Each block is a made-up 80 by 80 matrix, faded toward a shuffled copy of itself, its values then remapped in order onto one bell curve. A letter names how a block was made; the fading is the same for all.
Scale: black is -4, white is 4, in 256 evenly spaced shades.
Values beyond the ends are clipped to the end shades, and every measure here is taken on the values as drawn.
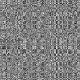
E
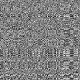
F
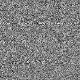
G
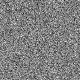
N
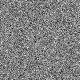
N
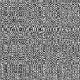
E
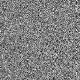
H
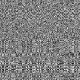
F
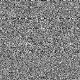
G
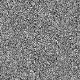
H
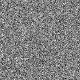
H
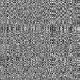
E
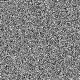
N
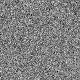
N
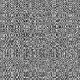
E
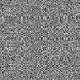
E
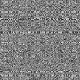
F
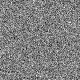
N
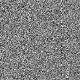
H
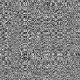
E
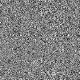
G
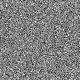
N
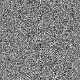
H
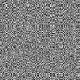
E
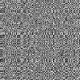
E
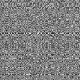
F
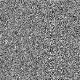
H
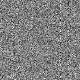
H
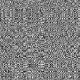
F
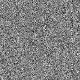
H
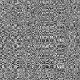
E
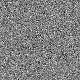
N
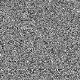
G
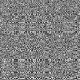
F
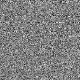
G
